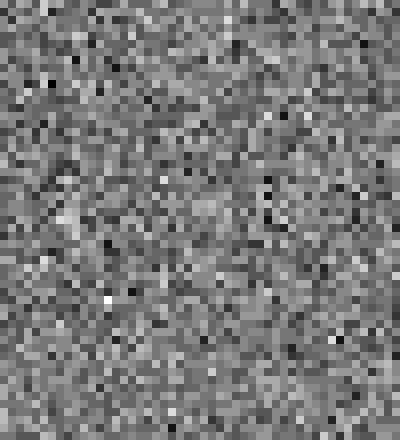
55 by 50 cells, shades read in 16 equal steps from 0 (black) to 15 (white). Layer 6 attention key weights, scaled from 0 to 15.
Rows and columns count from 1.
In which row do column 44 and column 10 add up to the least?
8
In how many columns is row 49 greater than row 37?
27
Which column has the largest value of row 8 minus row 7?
9
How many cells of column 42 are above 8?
15
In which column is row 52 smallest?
7
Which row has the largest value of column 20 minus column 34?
25
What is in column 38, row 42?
5
